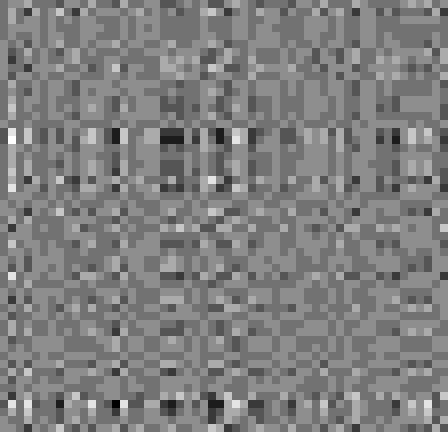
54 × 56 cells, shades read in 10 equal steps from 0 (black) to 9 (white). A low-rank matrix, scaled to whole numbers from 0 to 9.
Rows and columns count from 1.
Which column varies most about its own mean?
2
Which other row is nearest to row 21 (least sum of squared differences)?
42
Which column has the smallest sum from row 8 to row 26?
23
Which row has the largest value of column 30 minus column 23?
18
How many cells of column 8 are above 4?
23
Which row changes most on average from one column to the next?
51
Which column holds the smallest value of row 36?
27
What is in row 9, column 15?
7
